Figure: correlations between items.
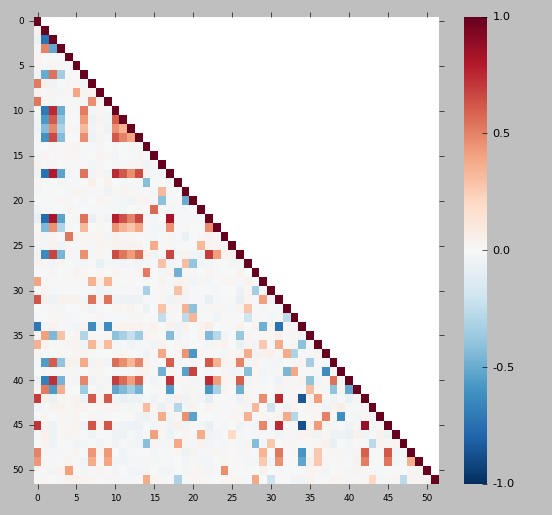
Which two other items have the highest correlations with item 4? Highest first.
24, 50
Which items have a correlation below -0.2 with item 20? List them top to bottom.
16, 19, 27, 32, 37, 44
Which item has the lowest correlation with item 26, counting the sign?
1
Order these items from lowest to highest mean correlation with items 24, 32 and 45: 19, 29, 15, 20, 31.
20, 15, 19, 29, 31
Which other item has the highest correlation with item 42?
45
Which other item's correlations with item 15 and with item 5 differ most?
21
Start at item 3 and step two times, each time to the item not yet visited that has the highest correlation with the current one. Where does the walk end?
41
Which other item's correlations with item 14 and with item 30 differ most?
28
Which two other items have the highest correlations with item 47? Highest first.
18, 30
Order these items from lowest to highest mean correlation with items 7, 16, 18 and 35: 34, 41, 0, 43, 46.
34, 43, 46, 41, 0
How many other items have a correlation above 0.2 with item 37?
5
